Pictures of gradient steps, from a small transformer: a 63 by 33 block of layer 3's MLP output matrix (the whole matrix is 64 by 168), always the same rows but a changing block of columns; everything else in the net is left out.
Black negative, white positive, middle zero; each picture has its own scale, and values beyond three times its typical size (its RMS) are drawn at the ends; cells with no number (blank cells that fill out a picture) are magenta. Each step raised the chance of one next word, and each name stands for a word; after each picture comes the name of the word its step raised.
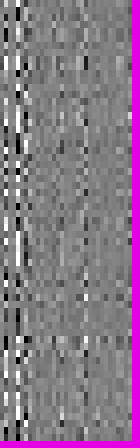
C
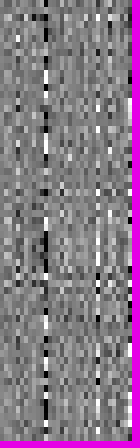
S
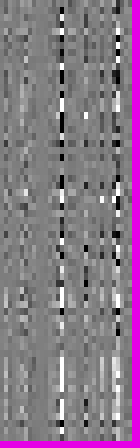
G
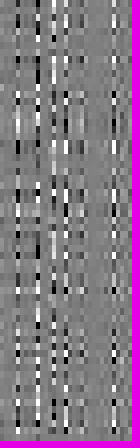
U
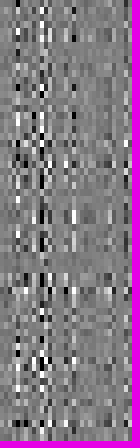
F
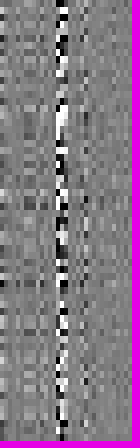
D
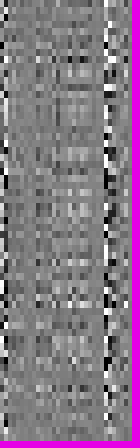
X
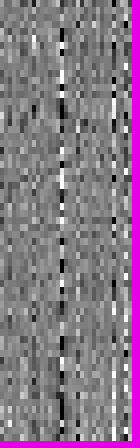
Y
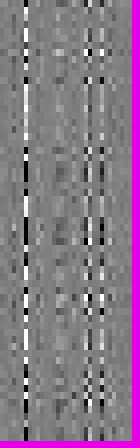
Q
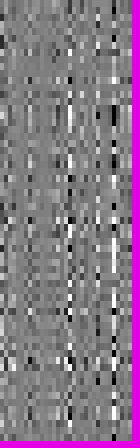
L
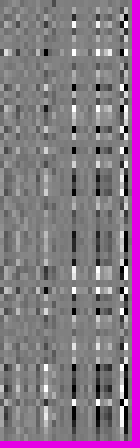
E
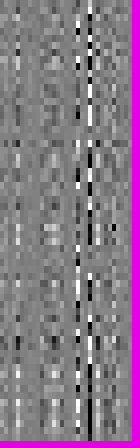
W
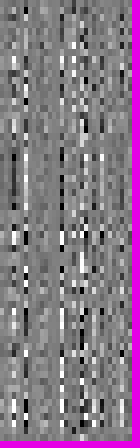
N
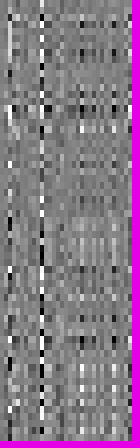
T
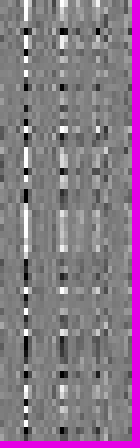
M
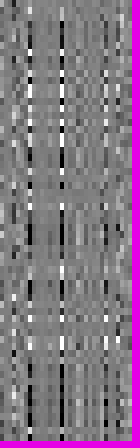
W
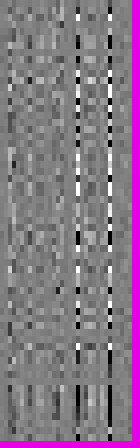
N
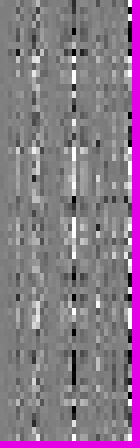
Q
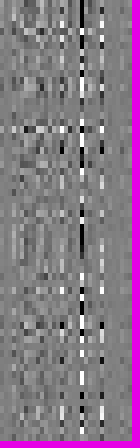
M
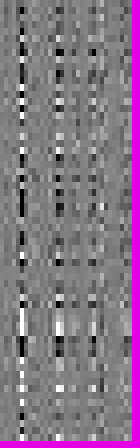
X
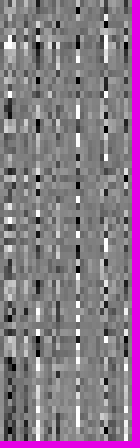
Y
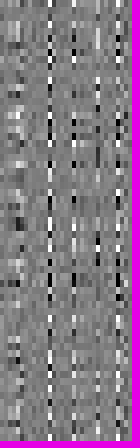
D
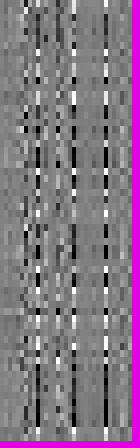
F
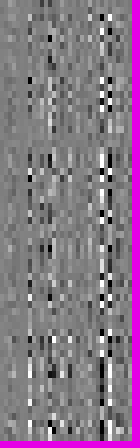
T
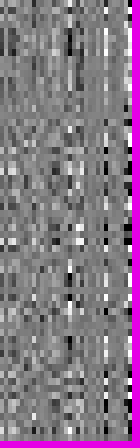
Q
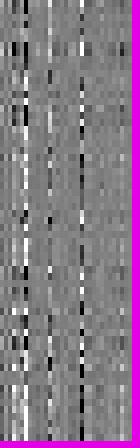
Y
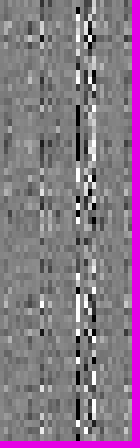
G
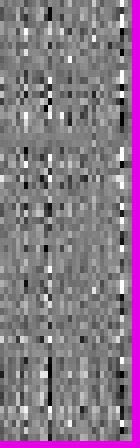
T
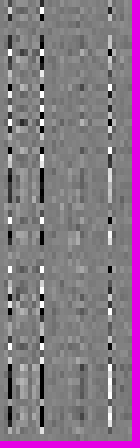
E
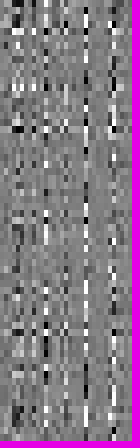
M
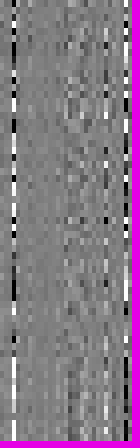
Y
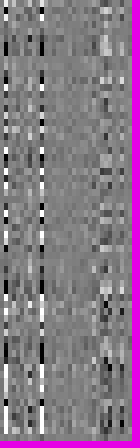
E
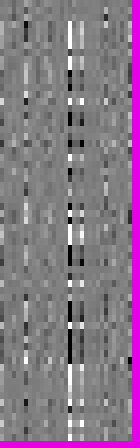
W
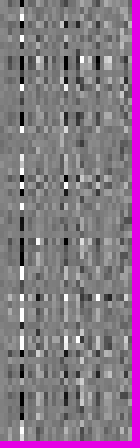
C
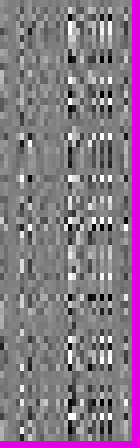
L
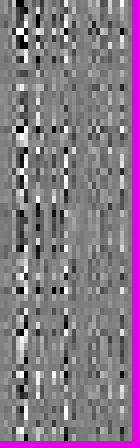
M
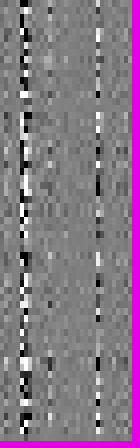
U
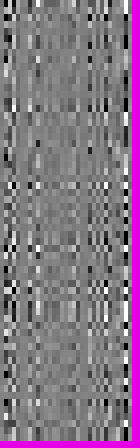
S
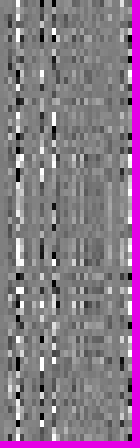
X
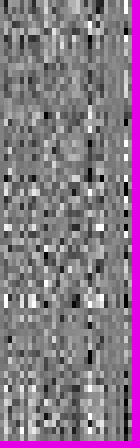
G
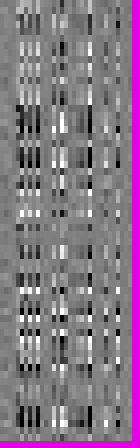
F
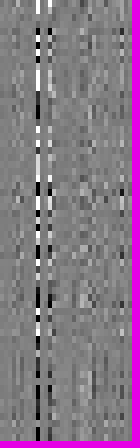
G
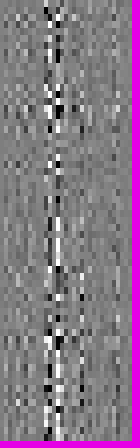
T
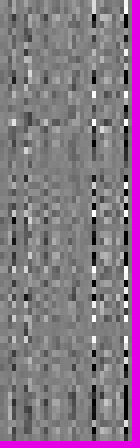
S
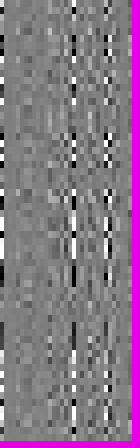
D
